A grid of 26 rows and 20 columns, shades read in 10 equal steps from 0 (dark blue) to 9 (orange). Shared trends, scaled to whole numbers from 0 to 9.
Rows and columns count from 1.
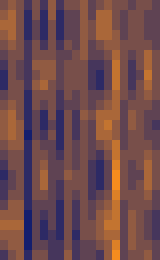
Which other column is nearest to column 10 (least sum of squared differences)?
20
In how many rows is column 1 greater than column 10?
14
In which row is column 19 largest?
8
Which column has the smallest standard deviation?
18
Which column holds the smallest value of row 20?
4
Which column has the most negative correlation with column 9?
11
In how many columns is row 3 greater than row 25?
9
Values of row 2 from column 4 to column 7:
1 4 1 5
